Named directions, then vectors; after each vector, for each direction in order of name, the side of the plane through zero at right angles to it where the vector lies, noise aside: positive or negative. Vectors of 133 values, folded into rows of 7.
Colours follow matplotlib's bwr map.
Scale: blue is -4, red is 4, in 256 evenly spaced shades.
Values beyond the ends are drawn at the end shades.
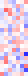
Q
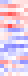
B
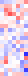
positive, positive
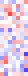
positive, positive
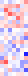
positive, positive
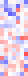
negative, negative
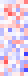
positive, positive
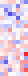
negative, negative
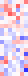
positive, positive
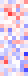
positive, positive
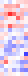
positive, positive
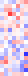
positive, positive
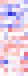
negative, negative
